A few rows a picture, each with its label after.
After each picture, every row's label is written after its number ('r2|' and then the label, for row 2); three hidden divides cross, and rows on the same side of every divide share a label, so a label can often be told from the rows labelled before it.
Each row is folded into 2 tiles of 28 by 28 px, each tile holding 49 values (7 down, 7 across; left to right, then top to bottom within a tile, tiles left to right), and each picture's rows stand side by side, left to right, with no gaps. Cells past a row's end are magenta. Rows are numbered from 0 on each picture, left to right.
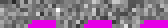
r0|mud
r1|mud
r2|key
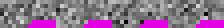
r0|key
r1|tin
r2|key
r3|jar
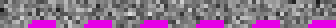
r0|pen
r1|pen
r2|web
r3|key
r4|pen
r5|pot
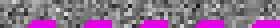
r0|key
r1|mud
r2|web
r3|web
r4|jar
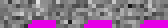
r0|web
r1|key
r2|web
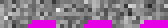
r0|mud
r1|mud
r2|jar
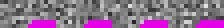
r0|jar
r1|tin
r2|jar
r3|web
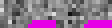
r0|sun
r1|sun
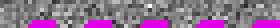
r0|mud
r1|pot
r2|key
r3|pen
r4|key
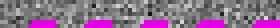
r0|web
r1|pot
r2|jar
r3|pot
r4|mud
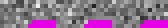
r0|key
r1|pot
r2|key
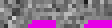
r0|sun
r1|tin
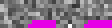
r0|mud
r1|key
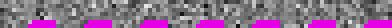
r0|pen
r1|web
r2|key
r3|jar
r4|pot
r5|jar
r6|tin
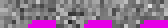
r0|mud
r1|sun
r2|key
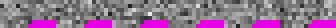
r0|web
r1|pen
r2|web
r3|jar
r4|pot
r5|pen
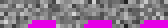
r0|pot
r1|web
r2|pot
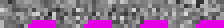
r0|mud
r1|pen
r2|key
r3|web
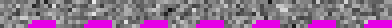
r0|jar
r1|web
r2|tin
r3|pen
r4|jar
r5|mud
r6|jar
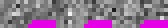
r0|web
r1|tin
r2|tin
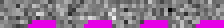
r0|web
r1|sun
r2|mud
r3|pen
